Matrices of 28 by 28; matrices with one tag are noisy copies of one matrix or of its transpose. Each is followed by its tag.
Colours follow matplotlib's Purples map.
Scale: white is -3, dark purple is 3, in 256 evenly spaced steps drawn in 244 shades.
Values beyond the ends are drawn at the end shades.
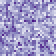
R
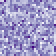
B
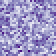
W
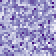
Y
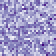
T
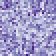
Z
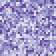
R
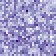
T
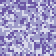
W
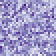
T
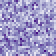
T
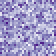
W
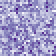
B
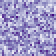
T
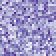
Y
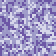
W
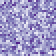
Z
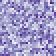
Y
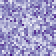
Z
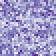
Z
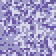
R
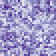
Z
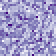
Y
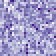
B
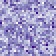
B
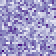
R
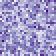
Z
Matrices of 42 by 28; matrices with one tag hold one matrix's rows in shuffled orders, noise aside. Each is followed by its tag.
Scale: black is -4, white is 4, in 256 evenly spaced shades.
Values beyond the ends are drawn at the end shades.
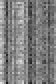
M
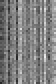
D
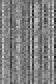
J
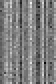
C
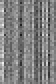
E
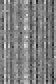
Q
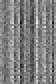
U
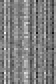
Q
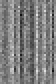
U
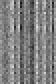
U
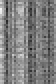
M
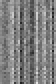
U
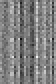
U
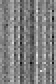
U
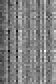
D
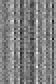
U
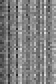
D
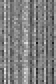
Q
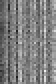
D
